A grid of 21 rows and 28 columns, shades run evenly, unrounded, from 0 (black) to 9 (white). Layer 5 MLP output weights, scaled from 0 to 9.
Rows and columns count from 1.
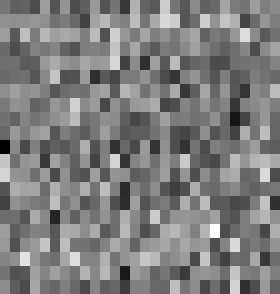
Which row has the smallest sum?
11
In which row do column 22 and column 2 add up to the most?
17
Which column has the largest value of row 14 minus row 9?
24
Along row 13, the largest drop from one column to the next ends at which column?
28
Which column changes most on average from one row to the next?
18
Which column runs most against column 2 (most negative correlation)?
20
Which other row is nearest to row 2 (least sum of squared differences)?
7
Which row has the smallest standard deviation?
4
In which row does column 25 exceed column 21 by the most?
3
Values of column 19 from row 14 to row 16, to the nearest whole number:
3 6 5
